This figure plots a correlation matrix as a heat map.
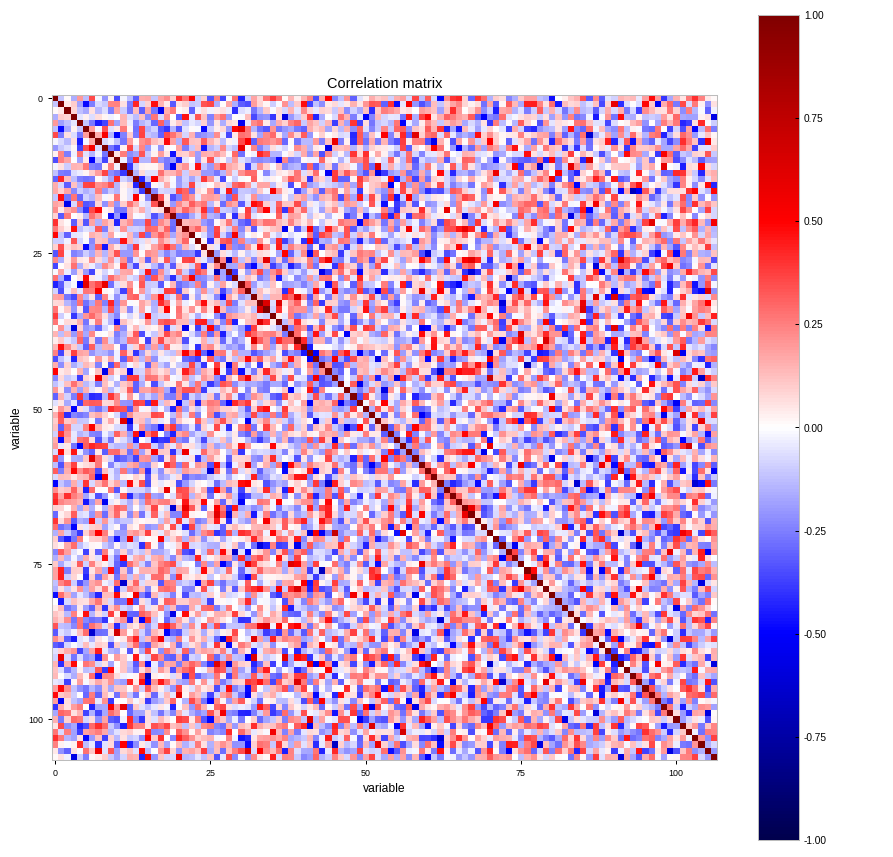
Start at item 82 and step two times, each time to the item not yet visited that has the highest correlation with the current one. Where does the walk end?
97
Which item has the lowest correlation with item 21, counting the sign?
37
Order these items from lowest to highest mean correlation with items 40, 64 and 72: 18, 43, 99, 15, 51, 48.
43, 48, 51, 18, 15, 99
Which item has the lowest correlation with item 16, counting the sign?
55
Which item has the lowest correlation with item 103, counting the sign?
62
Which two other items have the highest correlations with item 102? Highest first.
56, 35
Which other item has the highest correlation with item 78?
40
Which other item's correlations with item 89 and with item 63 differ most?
93
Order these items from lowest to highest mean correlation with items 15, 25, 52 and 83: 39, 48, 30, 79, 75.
75, 39, 79, 48, 30
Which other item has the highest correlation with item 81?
12
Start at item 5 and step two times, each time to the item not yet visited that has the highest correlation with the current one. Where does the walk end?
8
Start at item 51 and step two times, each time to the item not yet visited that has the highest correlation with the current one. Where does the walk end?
70
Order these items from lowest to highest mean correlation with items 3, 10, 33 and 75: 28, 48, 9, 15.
15, 28, 48, 9
